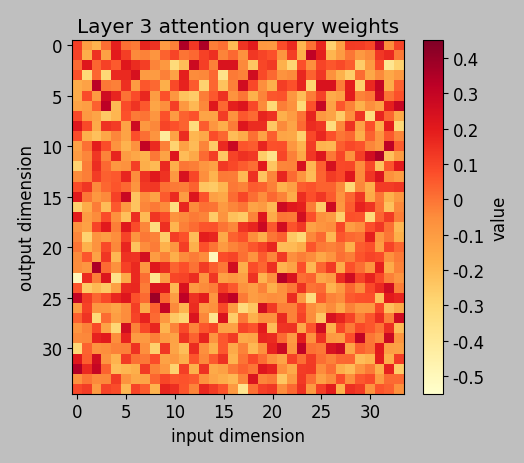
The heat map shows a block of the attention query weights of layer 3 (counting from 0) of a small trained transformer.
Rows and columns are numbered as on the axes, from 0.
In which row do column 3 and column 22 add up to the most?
23
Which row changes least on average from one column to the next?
14
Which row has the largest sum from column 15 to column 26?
18
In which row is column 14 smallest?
21
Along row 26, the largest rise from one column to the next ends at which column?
19
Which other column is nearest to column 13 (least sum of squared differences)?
29
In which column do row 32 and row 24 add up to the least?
10
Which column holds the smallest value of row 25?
24
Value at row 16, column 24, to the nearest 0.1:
0
